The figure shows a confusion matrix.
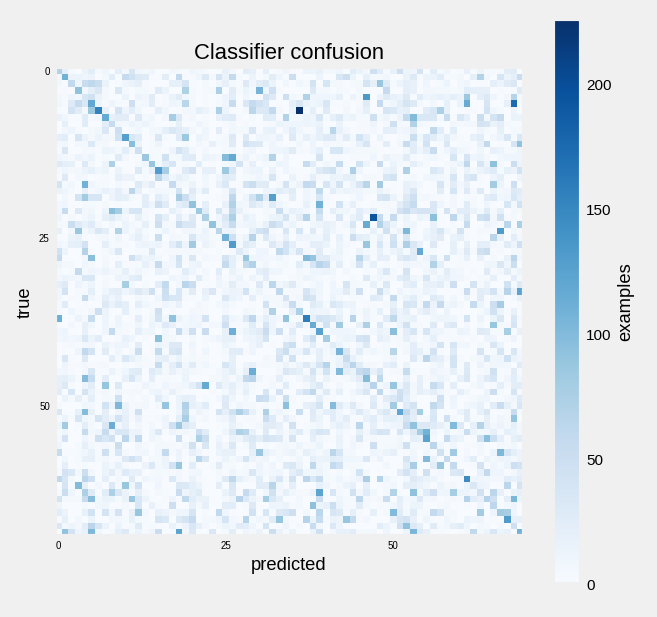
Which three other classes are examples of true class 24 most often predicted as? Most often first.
66, 52, 3
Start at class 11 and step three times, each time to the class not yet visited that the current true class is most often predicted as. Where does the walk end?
39
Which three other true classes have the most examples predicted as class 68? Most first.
5, 64, 52
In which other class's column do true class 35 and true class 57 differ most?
30
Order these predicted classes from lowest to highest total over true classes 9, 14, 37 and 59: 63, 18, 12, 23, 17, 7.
23, 12, 7, 63, 18, 17
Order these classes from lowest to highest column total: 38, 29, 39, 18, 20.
20, 29, 38, 18, 39
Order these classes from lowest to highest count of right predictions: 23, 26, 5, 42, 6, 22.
22, 23, 42, 5, 26, 6
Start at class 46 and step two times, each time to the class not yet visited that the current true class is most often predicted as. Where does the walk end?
61
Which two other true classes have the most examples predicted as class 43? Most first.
67, 1
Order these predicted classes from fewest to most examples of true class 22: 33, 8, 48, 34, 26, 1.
1, 33, 8, 34, 48, 26
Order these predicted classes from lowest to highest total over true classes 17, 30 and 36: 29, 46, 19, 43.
43, 19, 29, 46
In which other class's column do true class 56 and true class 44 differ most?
40
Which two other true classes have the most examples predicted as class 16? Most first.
50, 15
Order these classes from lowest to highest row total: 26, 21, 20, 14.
20, 14, 26, 21
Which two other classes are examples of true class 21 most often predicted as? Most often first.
8, 9
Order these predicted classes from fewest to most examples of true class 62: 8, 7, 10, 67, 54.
7, 54, 8, 67, 10
